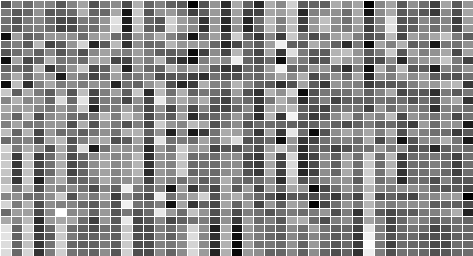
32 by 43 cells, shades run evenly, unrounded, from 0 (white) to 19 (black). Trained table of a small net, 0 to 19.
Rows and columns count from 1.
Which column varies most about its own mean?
34
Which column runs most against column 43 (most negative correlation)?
15
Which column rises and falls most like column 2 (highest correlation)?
42
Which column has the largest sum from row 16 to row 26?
29
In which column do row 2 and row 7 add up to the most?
18
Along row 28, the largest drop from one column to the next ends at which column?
12
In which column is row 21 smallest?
27
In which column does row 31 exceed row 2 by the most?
22
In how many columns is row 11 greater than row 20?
20
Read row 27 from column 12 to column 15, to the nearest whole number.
10 13 11 2
